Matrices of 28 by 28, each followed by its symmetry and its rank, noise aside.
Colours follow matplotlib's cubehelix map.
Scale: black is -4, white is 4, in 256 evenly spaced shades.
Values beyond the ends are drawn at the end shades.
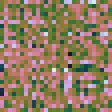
antisymmetric, rank six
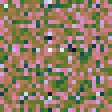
no symmetry, rank six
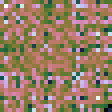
symmetric, rank four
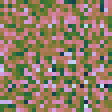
antisymmetric, rank six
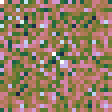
symmetric, rank six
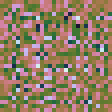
no symmetry, rank five
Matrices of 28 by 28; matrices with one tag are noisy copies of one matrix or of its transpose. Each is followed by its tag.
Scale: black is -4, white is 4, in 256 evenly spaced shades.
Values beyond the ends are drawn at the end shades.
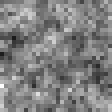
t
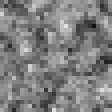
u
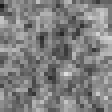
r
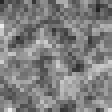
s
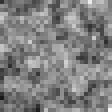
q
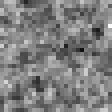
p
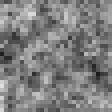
t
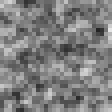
p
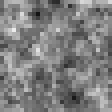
t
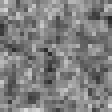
p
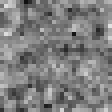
p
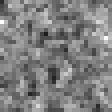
r
